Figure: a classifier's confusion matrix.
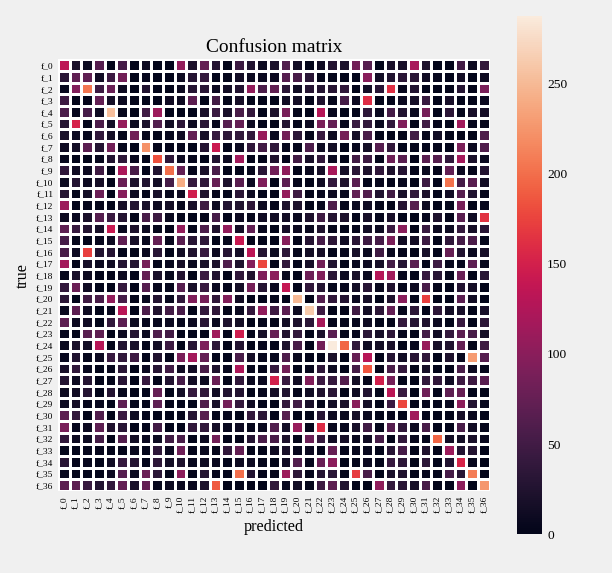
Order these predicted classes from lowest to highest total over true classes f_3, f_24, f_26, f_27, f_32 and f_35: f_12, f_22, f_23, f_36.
f_36, f_12, f_22, f_23
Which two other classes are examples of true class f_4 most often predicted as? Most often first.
f_22, f_8
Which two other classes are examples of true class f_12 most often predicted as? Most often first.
f_0, f_34
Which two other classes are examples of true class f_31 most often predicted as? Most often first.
f_22, f_20
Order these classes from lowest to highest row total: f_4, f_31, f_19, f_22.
f_22, f_19, f_31, f_4
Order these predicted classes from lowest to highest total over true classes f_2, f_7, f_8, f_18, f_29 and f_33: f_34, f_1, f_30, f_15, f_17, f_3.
f_30, f_3, f_1, f_17, f_15, f_34
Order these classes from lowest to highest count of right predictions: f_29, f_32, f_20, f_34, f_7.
f_34, f_29, f_32, f_7, f_20
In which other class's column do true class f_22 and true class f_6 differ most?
f_17
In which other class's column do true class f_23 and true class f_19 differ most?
f_15
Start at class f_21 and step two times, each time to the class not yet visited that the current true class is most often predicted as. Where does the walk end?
f_1
